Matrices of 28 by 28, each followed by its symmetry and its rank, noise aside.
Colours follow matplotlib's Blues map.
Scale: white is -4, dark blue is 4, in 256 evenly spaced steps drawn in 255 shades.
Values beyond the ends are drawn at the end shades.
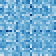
no symmetry, rank three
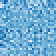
antisymmetric, rank four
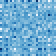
antisymmetric, rank two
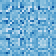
symmetric, rank four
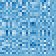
no symmetry, rank three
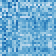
antisymmetric, rank four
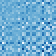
symmetric, rank two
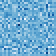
antisymmetric, rank four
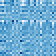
no symmetry, rank three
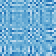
antisymmetric, rank two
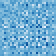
antisymmetric, rank two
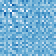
symmetric, rank three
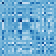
symmetric, rank two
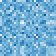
symmetric, rank four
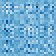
no symmetry, rank three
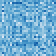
antisymmetric, rank four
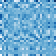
antisymmetric, rank two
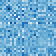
symmetric, rank four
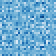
antisymmetric, rank four
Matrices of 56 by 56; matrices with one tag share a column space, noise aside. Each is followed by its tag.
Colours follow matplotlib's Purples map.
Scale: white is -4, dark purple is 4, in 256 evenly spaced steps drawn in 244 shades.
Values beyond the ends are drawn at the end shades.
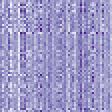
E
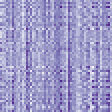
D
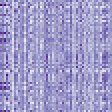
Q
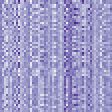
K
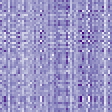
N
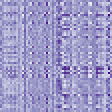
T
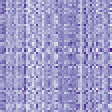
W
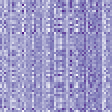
E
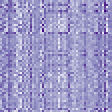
E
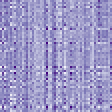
D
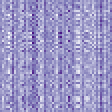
N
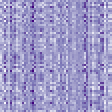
Q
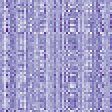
E
